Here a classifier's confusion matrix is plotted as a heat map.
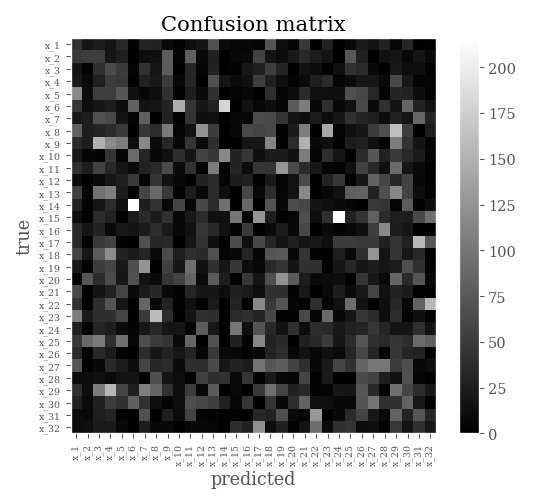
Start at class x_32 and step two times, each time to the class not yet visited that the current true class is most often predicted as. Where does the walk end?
x_31
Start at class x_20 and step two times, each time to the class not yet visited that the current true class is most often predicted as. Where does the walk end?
x_7
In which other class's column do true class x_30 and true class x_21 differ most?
x_6
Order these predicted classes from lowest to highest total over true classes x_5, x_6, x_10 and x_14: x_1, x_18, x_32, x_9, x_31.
x_32, x_31, x_9, x_18, x_1
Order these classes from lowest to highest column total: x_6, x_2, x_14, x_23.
x_2, x_14, x_23, x_6
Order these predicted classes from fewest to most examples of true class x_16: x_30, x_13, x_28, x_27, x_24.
x_24, x_30, x_13, x_27, x_28
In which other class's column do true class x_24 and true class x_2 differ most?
x_15
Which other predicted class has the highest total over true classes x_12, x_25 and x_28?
x_27
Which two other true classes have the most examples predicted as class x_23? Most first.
x_8, x_25
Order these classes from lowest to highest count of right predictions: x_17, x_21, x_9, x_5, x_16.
x_21, x_9, x_16, x_17, x_5
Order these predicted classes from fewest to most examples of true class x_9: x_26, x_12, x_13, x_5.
x_12, x_26, x_13, x_5
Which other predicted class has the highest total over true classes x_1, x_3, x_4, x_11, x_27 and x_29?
x_13
